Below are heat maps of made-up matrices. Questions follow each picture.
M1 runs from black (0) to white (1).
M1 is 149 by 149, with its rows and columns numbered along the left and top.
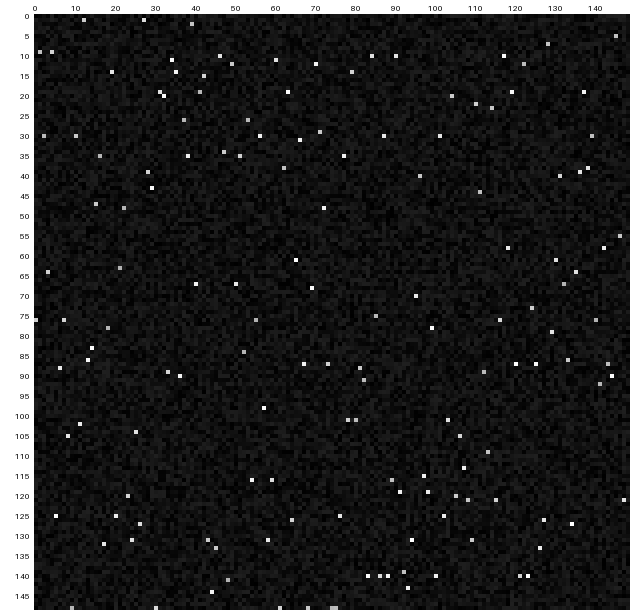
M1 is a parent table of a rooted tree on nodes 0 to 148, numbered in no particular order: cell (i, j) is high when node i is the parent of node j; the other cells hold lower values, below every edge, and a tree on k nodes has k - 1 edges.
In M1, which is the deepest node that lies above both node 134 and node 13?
86
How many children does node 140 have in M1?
6
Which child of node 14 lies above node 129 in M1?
79
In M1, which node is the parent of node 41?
19
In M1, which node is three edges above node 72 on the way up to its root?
92
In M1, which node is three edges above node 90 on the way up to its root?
148
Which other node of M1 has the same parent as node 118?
142
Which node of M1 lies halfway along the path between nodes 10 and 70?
9
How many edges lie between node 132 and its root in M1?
4
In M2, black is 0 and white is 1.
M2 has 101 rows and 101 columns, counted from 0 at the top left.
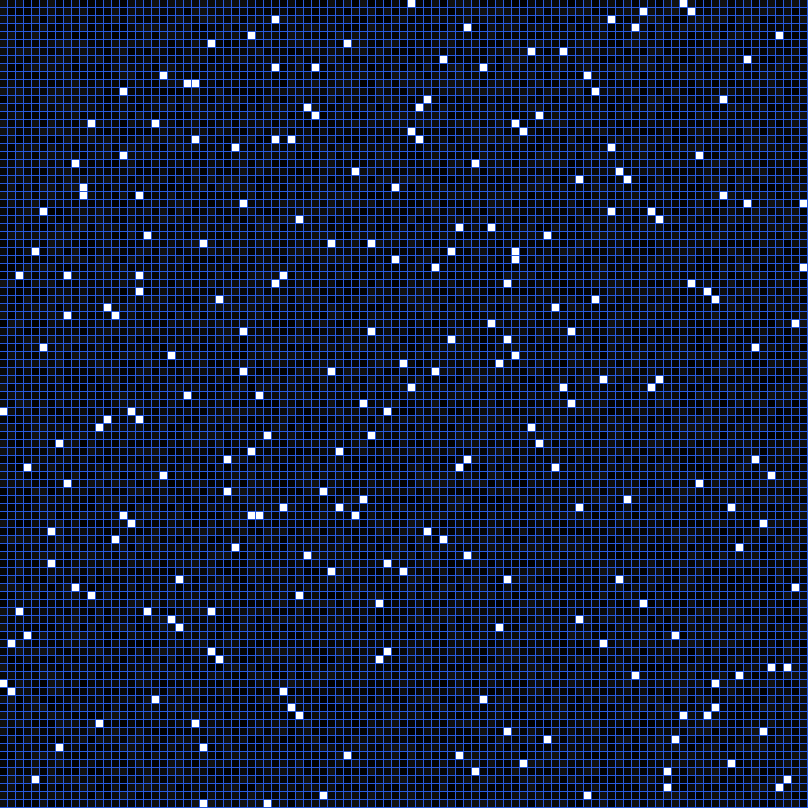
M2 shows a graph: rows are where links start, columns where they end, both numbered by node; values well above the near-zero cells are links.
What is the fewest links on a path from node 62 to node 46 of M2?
5
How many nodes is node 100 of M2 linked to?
2
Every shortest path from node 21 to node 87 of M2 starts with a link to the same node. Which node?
node 44
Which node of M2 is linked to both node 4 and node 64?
node 31
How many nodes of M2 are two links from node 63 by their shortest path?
6
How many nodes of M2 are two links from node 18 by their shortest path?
3
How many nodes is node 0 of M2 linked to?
2
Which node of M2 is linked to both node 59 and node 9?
node 20
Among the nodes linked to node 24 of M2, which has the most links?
node 17
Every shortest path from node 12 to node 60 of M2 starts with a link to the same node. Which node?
node 90
